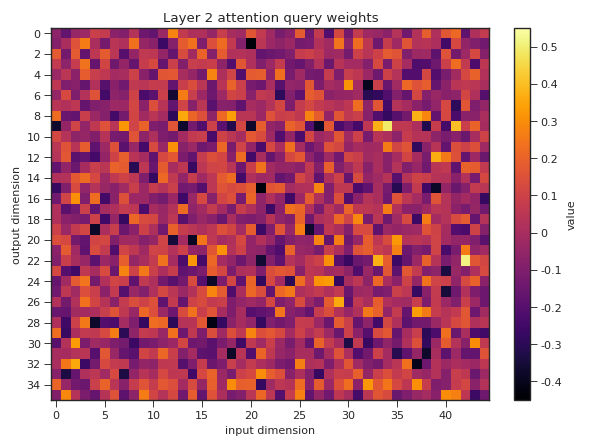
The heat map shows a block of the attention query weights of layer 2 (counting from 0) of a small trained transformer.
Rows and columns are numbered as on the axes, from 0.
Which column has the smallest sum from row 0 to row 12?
32
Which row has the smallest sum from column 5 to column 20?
30
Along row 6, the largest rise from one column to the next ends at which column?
13
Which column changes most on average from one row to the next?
21
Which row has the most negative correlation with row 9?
8
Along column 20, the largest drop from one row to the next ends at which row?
1
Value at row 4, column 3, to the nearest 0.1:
0.2
